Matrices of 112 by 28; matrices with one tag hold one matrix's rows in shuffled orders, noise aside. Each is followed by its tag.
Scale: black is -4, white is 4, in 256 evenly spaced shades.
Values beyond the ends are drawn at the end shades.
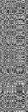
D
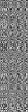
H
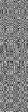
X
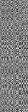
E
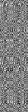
X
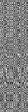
X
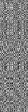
X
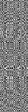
X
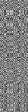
X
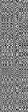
E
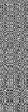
X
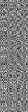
H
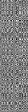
E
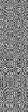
X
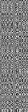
E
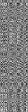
H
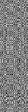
X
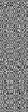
X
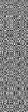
X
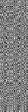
X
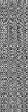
H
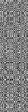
X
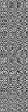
H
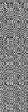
X
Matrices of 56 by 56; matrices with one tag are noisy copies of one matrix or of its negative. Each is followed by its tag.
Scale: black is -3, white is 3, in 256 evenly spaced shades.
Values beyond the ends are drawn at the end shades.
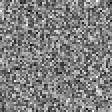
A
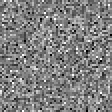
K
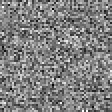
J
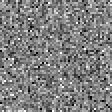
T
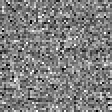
J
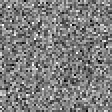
K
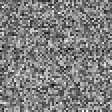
J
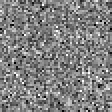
A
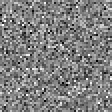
K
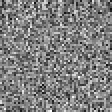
T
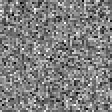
A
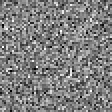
K
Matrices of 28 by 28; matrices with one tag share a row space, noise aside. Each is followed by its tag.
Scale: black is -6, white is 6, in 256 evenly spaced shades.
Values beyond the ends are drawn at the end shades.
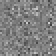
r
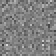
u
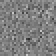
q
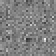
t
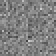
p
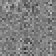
r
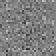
t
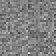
p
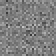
t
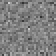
p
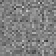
q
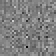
q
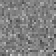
p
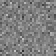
u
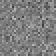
q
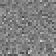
p
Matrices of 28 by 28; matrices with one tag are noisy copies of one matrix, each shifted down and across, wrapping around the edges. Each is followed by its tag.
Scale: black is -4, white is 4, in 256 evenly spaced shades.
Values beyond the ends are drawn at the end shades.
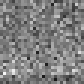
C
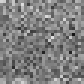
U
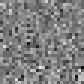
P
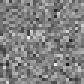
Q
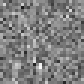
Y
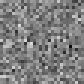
Y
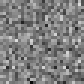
Q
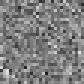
Y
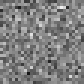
P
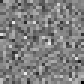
Q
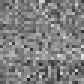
C
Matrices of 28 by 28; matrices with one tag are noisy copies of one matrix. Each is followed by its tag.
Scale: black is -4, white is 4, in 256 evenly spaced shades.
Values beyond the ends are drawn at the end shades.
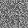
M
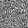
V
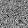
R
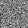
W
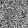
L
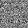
M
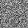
M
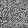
W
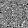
L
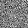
V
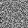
W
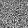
R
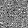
L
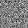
M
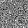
R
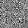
M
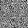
V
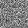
M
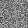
W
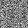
L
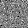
V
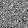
M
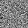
W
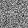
M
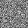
W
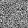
W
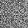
M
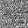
R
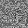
R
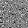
W
